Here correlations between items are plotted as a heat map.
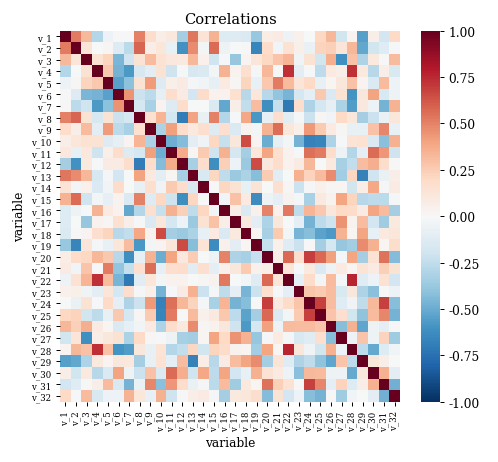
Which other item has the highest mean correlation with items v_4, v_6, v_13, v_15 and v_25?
v_2
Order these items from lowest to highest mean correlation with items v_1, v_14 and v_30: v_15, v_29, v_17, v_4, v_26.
v_4, v_29, v_17, v_15, v_26
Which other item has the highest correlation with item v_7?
v_6
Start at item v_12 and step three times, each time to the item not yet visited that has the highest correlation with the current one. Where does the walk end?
v_18
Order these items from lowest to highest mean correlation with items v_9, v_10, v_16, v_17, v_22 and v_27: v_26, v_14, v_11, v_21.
v_26, v_11, v_14, v_21
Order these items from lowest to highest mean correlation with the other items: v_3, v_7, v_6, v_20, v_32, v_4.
v_7, v_6, v_32, v_4, v_3, v_20
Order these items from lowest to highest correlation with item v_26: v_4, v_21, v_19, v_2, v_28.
v_19, v_21, v_4, v_2, v_28
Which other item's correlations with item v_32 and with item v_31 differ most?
v_24
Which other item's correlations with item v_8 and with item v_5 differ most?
v_12
